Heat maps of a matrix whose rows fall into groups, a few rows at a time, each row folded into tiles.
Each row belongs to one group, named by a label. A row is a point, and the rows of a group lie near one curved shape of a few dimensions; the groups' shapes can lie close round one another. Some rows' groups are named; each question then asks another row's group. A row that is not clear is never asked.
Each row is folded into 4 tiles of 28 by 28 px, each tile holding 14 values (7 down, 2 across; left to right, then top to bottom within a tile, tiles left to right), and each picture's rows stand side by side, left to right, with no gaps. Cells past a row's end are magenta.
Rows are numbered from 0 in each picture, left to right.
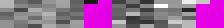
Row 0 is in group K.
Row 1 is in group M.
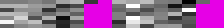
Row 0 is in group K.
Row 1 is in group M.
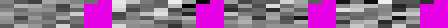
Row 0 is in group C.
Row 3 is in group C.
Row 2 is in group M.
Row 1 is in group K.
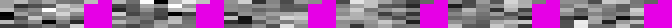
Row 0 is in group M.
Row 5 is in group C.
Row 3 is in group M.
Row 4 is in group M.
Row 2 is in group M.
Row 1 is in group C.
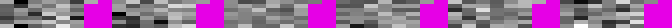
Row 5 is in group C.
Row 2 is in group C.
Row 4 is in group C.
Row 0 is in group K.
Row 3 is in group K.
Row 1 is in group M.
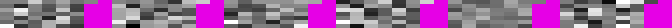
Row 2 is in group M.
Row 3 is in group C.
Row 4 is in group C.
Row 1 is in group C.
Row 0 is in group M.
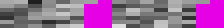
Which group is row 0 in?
M
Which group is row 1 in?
M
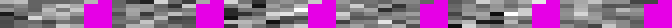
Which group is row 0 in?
M
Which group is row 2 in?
M
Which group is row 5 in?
M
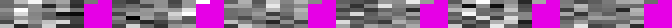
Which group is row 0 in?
M
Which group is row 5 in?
C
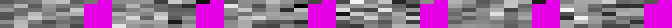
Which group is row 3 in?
M
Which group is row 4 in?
K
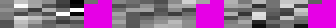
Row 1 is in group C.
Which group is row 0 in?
M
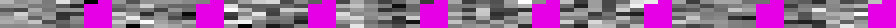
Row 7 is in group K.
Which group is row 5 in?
C
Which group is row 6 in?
M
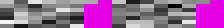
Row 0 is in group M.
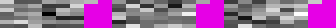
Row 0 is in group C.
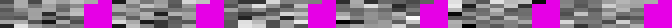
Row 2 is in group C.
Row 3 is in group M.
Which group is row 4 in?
K
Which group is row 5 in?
M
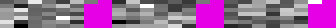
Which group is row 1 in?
M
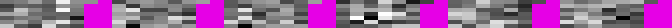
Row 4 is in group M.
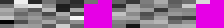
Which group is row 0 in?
M
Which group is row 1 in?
K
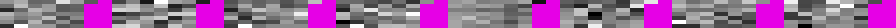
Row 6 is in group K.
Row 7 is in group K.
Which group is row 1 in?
C
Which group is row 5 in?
C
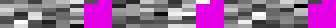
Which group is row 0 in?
C
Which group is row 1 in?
K
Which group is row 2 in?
C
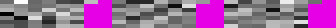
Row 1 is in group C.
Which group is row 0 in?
M
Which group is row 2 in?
M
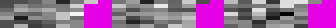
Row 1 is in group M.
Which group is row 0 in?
K
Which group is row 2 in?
C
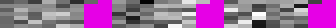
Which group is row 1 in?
M
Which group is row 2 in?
C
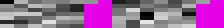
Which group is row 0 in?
M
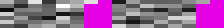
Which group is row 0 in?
C
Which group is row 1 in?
M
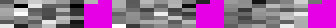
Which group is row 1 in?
K
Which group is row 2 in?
M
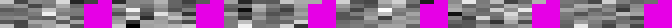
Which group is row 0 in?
K
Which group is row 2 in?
C
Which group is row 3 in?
K
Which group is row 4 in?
M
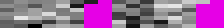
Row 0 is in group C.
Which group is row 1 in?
M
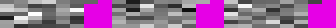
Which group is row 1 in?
C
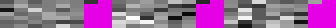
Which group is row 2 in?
C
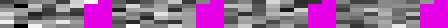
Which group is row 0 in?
C
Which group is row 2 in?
C
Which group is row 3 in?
K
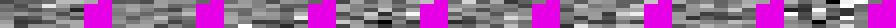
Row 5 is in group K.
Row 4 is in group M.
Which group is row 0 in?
M
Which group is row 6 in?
C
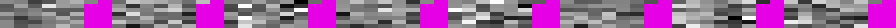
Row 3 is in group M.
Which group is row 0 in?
M
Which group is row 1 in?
M
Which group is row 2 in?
M
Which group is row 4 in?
C
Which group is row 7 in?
M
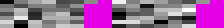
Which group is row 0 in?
C
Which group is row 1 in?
M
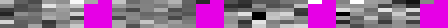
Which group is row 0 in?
M
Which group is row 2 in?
C
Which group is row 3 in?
M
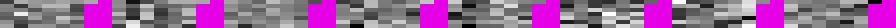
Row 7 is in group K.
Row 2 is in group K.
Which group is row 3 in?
C
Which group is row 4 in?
K
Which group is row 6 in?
M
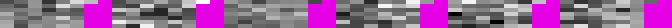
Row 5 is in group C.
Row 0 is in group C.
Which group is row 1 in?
C
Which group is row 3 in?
M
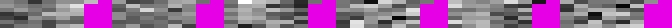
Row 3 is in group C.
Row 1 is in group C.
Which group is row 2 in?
M
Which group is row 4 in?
K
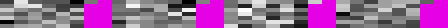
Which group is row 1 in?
M
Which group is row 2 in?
M
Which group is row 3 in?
K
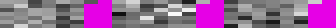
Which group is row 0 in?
K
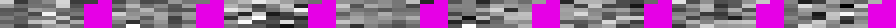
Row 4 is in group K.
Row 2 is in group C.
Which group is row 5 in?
M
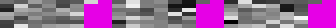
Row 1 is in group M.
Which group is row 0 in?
K
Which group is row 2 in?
M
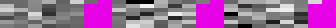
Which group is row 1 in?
C
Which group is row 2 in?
M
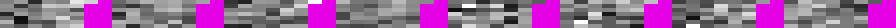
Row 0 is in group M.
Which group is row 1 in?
M
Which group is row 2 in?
K
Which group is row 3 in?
M
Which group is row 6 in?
K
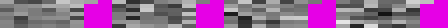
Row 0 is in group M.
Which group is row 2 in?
M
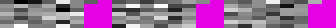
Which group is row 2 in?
C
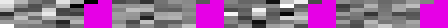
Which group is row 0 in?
K
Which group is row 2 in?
C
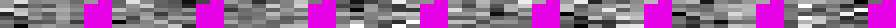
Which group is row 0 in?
M
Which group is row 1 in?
M
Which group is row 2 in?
M
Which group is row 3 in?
C
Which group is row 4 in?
C
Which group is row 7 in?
M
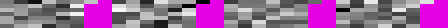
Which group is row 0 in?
C
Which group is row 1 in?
C
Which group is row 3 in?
C
